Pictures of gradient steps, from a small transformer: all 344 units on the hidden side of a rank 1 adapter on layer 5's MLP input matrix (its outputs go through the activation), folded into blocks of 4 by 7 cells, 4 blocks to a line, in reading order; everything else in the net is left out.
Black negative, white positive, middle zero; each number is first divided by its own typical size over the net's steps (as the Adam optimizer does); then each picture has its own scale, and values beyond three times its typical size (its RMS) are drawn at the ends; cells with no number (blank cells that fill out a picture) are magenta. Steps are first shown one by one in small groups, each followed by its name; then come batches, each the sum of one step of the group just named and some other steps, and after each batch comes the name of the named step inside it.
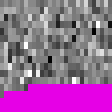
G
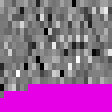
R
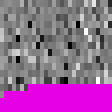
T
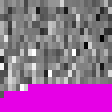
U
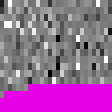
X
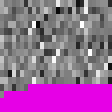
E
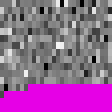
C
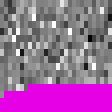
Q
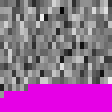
R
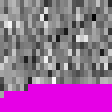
X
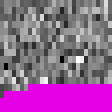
R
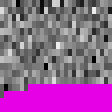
C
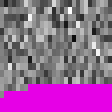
G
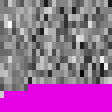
X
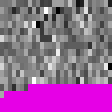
E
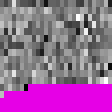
T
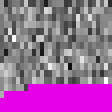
Q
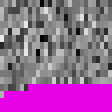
T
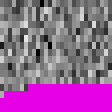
R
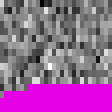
R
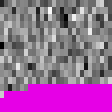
X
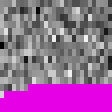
U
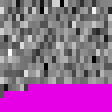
C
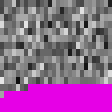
T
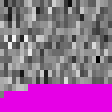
U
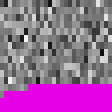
X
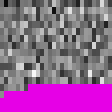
R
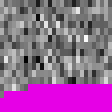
R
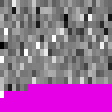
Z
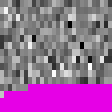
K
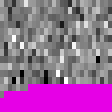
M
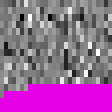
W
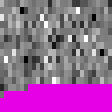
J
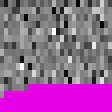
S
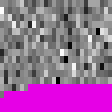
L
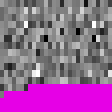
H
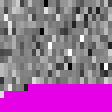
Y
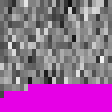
M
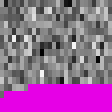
M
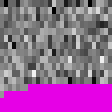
S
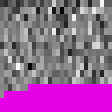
S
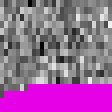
L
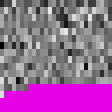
Z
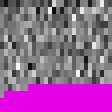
S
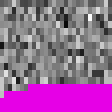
Z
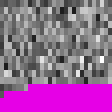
K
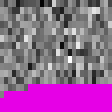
S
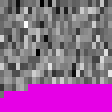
H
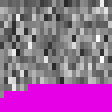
K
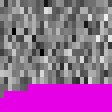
Y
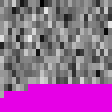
Z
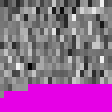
S
